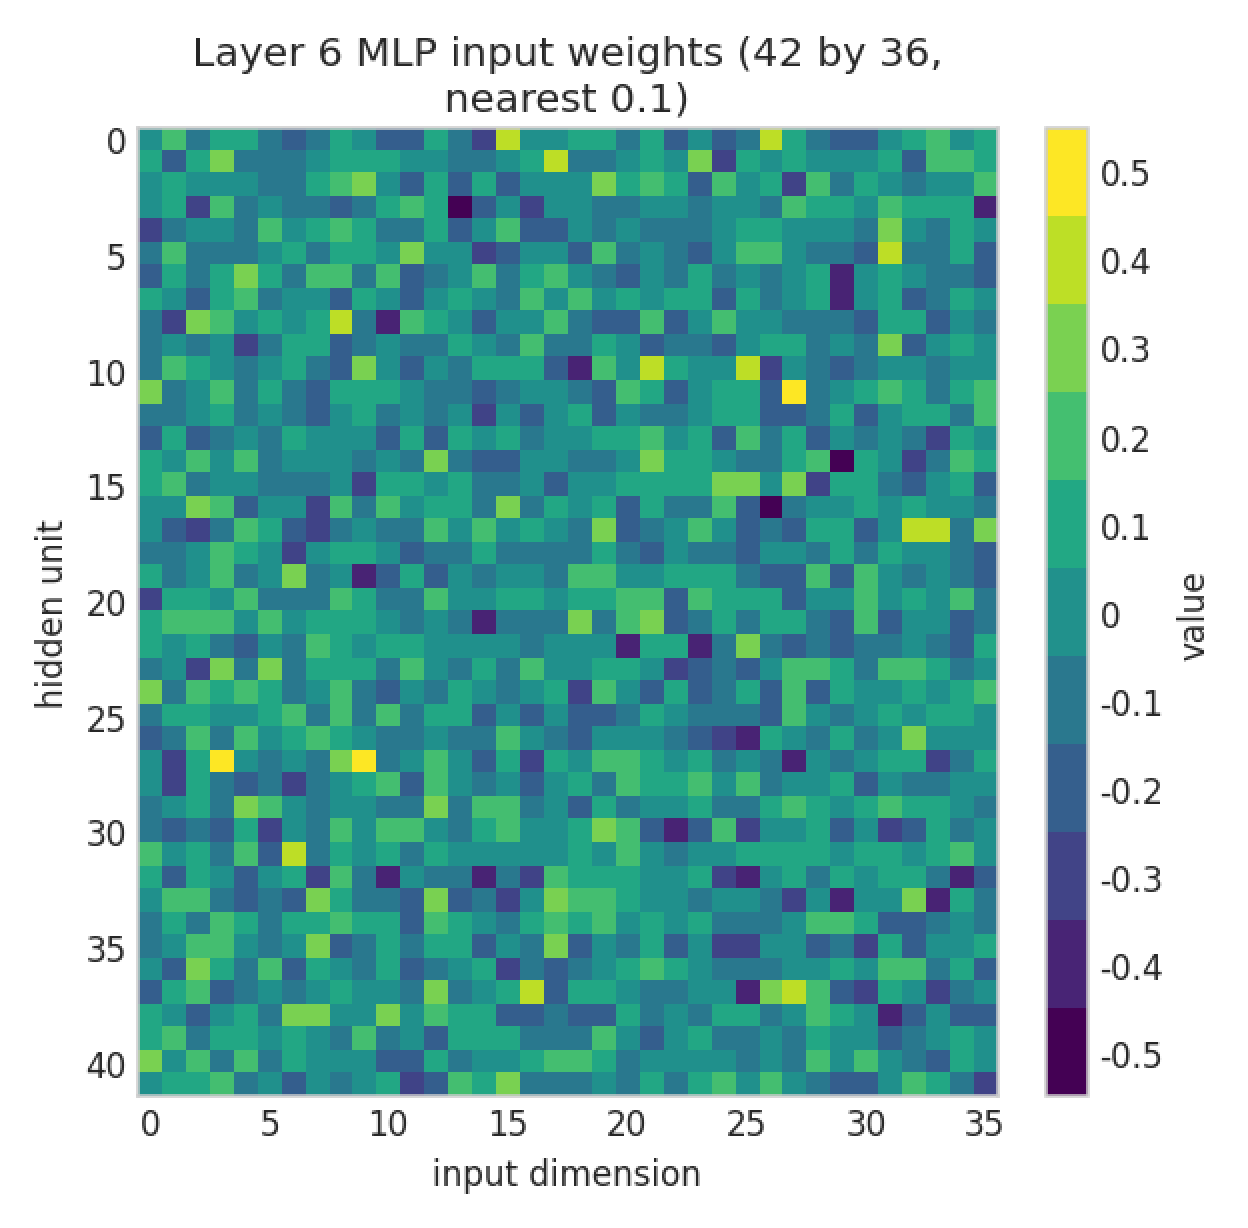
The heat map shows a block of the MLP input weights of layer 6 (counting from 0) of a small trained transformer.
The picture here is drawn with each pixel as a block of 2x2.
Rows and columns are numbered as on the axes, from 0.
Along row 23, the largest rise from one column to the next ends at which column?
3
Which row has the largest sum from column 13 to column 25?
20
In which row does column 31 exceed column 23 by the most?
5
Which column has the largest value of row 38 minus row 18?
6
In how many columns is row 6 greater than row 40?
15
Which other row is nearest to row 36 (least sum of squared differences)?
18
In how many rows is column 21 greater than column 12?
14
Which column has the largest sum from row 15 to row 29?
8
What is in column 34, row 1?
0.2
